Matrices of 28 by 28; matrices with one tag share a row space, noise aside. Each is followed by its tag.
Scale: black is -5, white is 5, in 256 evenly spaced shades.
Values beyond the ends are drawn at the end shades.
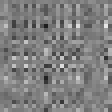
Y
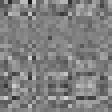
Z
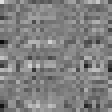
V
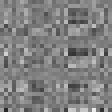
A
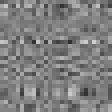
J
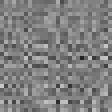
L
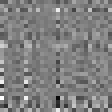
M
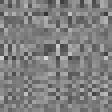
L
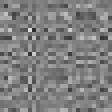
Z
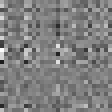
M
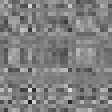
Z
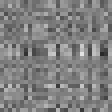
L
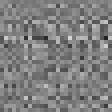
L
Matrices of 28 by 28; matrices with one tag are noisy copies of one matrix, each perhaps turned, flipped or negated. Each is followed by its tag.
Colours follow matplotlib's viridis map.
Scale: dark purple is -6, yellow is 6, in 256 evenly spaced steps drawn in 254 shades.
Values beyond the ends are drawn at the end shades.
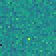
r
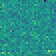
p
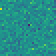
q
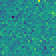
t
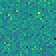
t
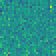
p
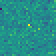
q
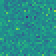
r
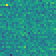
p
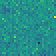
t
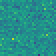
t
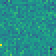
p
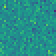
p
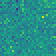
t
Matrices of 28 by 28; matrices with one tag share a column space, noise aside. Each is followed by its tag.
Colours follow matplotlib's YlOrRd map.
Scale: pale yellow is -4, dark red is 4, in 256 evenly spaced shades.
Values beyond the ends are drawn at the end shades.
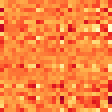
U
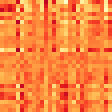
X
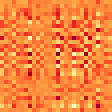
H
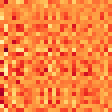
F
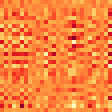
H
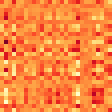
F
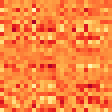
U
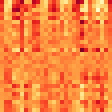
X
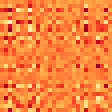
U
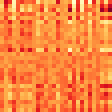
X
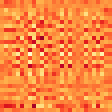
H
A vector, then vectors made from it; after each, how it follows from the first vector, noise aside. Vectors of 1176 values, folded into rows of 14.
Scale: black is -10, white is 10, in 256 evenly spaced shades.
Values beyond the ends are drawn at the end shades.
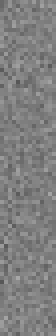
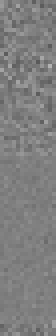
negated, partly zeroed.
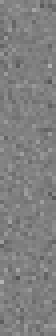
negated, partly zeroed.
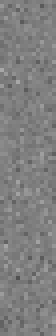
negated, partly zeroed.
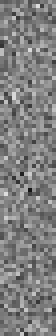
wrapped around, scaled up.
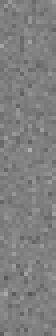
wrapped around, partly zeroed.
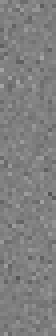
negated, partly zeroed.
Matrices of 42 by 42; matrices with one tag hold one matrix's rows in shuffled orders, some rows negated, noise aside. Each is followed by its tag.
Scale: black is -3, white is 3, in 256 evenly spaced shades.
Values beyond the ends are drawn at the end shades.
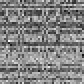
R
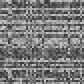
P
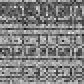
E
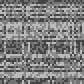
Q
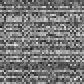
Q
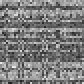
R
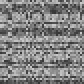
P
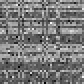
R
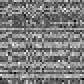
P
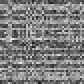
P
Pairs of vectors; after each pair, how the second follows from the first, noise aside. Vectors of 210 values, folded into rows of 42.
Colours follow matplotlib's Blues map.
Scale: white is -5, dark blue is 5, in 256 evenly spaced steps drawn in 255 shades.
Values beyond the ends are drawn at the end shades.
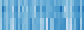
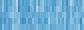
reversed, shrunk.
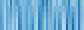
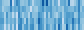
copied.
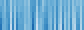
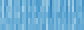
reversed, shrunk.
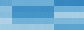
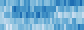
copied.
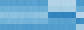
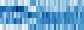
wrapped around, scaled up.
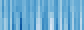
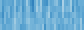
reversed, negated, shrunk.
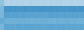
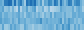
negated, partly zeroed.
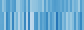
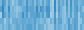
reversed, shrunk.
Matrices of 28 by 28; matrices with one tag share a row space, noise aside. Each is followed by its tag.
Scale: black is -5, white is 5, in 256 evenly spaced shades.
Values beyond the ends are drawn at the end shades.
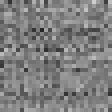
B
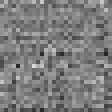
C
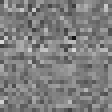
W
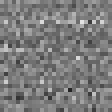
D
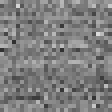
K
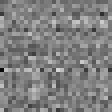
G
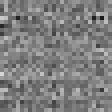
K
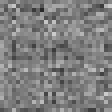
C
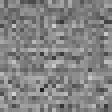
C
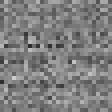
G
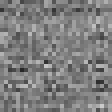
K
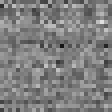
C
